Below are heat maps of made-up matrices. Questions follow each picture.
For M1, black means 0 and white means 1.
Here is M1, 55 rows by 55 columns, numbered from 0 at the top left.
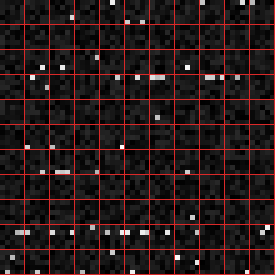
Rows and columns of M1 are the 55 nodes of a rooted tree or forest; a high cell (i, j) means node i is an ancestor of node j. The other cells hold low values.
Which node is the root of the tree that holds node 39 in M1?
46
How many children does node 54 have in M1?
5
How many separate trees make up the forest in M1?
11
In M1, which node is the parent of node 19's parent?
34
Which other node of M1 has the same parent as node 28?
25
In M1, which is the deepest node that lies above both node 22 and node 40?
0
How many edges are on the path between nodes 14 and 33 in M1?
3
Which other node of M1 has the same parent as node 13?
11
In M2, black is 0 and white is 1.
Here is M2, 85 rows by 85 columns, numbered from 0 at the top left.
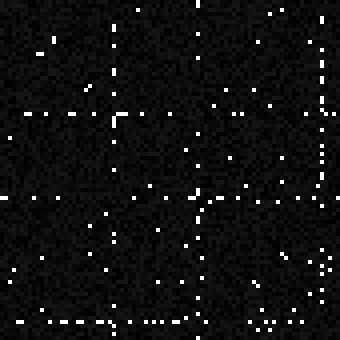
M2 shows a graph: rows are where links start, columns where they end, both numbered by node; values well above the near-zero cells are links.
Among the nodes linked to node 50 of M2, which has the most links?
node 64
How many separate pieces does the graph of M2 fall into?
6
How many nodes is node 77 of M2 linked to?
3
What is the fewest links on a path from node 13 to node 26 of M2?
5
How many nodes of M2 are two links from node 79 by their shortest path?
2
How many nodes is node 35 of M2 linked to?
1
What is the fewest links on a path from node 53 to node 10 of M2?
5
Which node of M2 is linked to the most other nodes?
node 80
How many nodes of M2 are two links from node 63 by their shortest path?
5
